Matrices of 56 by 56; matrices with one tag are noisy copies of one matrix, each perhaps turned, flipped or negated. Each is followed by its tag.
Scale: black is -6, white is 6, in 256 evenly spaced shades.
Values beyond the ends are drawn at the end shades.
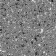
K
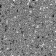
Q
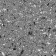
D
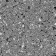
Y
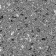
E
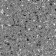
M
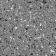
M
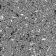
E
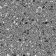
Y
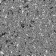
D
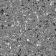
M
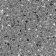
M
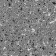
D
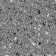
E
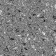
E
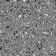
Y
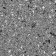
D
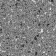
K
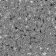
M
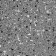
M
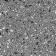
Q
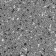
Q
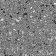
K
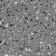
Q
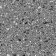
Y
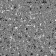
M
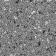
E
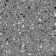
Y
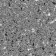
D
